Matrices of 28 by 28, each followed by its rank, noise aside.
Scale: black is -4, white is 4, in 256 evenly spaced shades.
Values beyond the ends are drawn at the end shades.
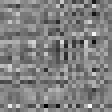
four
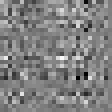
three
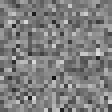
eight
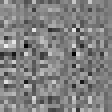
three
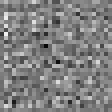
six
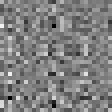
three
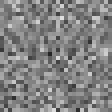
eight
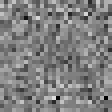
six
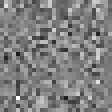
six
